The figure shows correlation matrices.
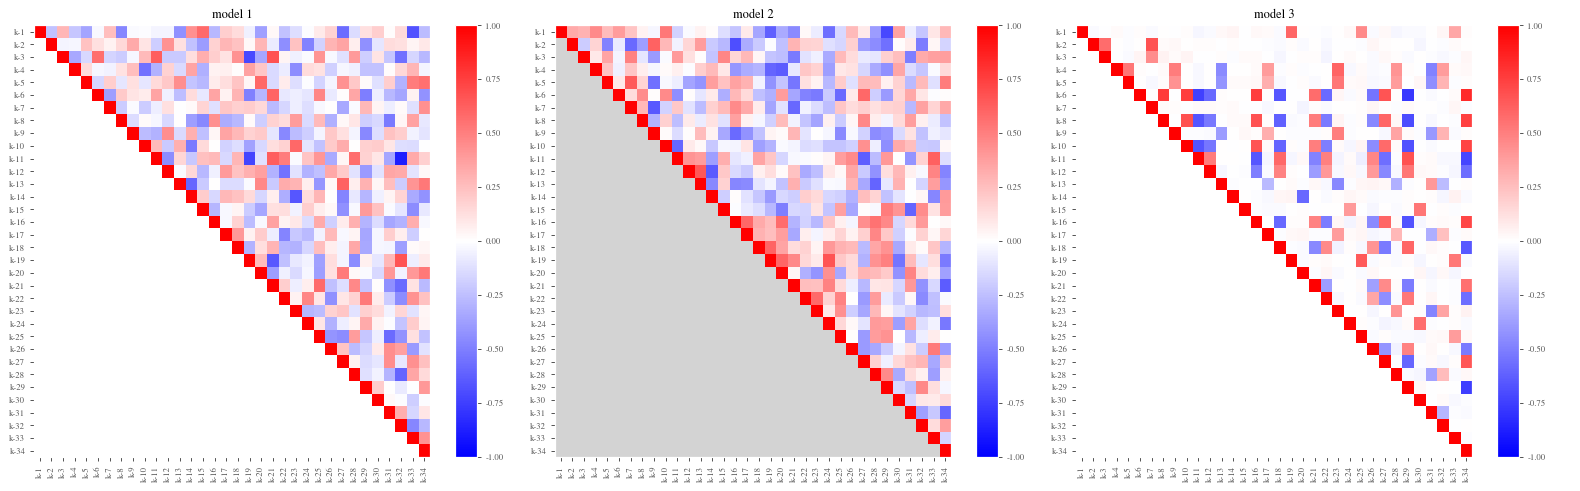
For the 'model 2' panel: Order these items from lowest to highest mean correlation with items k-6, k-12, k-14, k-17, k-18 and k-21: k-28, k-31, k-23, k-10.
k-23, k-10, k-28, k-31
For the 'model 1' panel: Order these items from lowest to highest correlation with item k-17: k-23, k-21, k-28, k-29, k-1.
k-29, k-23, k-21, k-28, k-1
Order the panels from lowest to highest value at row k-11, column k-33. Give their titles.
model 3, model 1, model 2
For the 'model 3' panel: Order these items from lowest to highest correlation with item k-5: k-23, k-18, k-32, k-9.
k-18, k-32, k-9, k-23
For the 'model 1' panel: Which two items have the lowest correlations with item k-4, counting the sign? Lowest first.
k-10, k-23
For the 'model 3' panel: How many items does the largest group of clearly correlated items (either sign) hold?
13
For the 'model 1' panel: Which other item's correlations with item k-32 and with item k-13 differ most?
k-11
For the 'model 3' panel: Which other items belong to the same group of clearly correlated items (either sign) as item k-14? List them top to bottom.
k-20
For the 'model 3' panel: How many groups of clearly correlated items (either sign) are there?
6
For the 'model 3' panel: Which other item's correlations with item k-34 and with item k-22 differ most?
k-6
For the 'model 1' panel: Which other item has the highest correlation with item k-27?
k-13
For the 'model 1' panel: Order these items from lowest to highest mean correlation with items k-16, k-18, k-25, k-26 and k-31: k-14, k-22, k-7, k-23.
k-22, k-23, k-7, k-14
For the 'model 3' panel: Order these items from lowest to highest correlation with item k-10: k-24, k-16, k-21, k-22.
k-22, k-24, k-21, k-16
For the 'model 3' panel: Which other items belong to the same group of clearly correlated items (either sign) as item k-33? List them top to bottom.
k-1, k-19, k-25
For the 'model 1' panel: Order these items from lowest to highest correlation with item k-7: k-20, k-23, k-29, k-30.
k-23, k-30, k-20, k-29
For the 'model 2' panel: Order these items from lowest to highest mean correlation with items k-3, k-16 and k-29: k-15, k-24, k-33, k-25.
k-24, k-33, k-25, k-15
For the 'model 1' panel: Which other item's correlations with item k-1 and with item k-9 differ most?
k-15
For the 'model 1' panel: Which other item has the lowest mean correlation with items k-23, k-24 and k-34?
k-14
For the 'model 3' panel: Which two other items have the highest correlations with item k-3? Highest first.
k-2, k-7
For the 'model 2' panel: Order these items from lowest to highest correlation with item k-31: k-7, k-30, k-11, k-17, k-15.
k-15, k-11, k-7, k-30, k-17
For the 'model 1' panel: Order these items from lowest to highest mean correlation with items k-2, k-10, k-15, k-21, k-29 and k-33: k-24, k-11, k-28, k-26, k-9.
k-9, k-26, k-24, k-28, k-11
